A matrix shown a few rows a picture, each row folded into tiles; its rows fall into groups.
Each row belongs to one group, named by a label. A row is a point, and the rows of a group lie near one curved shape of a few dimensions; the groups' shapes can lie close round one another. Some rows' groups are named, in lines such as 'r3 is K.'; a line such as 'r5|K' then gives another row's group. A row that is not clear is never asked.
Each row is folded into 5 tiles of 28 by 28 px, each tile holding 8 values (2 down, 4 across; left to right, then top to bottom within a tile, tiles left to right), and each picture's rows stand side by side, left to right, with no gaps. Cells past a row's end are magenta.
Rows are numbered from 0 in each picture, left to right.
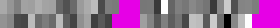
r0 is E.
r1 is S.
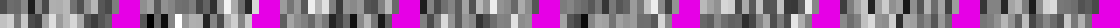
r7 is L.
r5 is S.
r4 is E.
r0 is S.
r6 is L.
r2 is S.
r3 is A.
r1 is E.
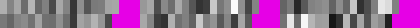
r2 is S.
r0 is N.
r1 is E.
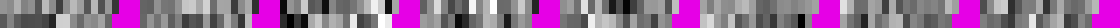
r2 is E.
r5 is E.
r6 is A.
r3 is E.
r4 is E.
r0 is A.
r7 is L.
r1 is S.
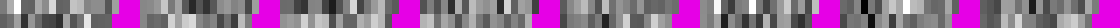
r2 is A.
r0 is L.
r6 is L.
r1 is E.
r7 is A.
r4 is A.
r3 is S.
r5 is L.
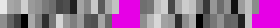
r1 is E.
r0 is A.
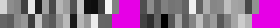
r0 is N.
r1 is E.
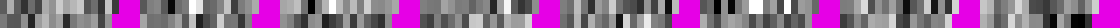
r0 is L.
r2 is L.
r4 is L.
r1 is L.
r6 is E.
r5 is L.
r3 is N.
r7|E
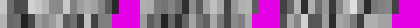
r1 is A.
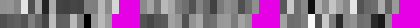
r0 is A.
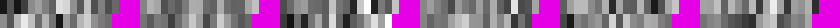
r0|L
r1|L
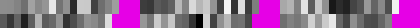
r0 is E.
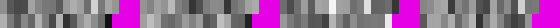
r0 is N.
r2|S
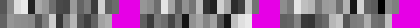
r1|S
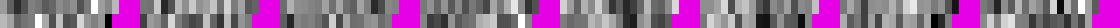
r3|E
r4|E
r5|E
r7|S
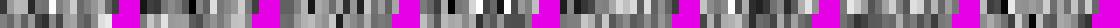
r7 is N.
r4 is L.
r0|E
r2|L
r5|S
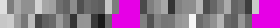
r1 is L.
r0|E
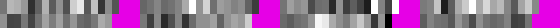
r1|E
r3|L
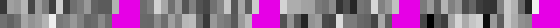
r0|L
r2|A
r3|E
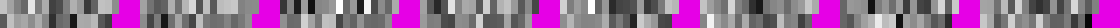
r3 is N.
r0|S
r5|S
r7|E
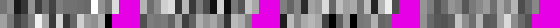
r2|S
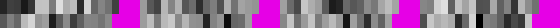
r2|S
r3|E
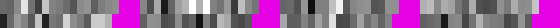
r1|L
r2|L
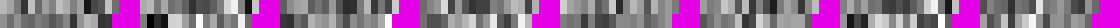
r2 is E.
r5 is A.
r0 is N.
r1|E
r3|E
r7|L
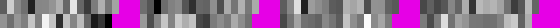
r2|L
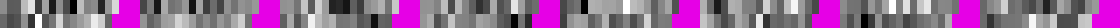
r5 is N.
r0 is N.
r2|E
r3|E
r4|L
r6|E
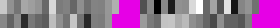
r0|A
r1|L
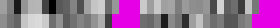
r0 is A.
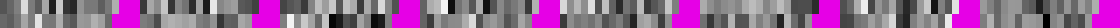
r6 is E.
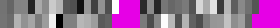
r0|L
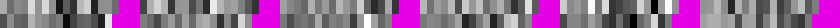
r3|S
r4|S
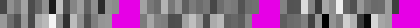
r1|S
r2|S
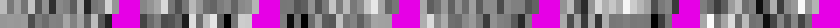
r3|S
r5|S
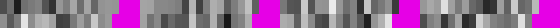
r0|A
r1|A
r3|A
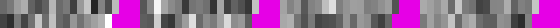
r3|E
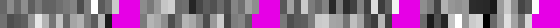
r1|S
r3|E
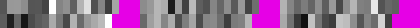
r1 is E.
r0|E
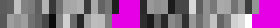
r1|E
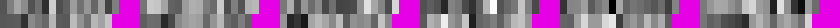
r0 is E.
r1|L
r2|E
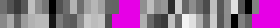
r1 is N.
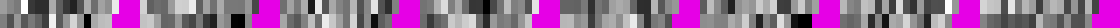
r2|N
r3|E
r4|S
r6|S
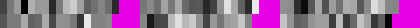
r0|L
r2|N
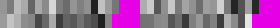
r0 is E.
